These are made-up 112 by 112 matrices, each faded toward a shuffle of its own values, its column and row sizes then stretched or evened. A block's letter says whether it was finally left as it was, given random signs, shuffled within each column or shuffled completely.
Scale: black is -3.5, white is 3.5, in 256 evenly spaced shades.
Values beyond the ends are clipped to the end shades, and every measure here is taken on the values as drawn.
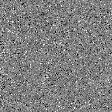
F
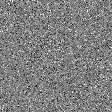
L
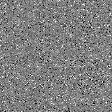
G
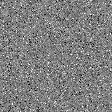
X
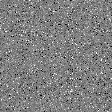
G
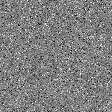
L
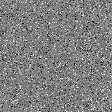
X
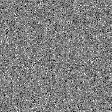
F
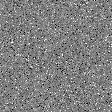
L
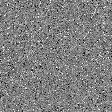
X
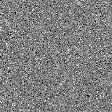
F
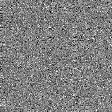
F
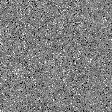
X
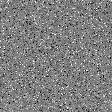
L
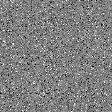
F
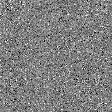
G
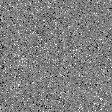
G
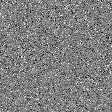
L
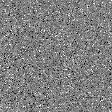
G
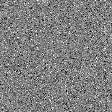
X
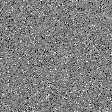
X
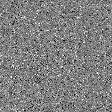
G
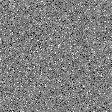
X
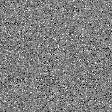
F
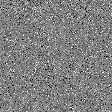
G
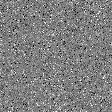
X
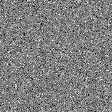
L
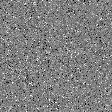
X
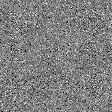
G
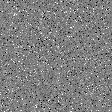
L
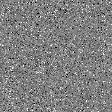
G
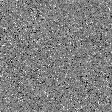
L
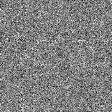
G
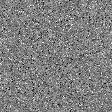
X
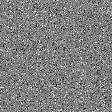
G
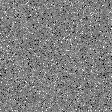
L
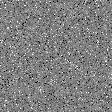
L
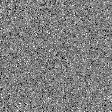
G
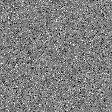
X
